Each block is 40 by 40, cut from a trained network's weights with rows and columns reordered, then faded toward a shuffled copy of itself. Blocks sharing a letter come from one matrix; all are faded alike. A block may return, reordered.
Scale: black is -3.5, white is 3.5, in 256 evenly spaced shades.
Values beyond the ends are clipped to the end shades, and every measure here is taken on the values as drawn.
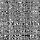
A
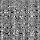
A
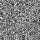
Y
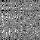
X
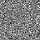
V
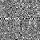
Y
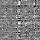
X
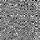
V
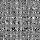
A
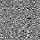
V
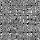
X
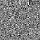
V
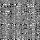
A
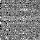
X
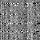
A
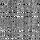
A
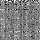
A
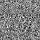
Y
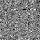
Y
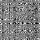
A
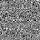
Y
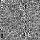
V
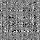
A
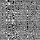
X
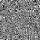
V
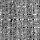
A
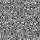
Y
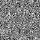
Y
